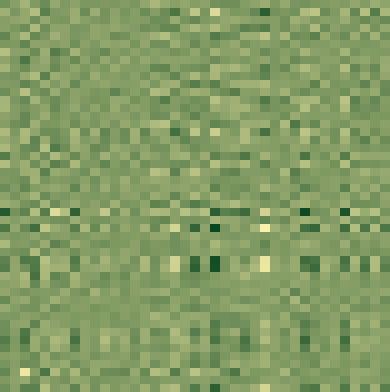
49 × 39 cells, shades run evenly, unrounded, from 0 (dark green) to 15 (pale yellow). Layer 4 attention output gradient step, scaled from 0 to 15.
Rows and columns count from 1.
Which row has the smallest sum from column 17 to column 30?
2
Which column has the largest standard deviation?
22
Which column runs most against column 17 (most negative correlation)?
23
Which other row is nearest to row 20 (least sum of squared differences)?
44
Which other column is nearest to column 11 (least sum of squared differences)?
7
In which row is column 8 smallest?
27
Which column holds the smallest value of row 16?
30
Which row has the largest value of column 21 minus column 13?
47
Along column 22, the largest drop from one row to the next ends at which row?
29
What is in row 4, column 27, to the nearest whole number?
5
